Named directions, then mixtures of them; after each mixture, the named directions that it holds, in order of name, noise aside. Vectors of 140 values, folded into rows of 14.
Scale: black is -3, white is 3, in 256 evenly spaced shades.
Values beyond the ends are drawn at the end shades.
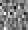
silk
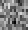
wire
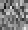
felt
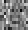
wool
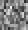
felt, wool.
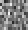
silk, wool.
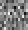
felt, silk.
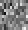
felt, silk.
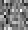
wool.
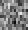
wire.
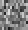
felt, wool.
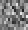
felt, wire.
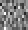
silk.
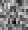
wire.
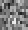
wire.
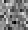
wire, wool.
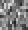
felt, wire.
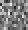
silk, wool.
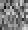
felt.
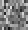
felt, wool.
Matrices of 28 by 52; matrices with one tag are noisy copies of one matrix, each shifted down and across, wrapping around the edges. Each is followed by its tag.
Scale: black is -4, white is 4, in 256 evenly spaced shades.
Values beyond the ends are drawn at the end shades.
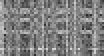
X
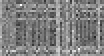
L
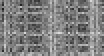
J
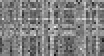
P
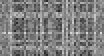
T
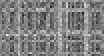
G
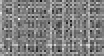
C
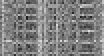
J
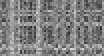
G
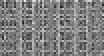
C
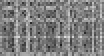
X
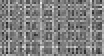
C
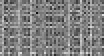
C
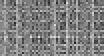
C
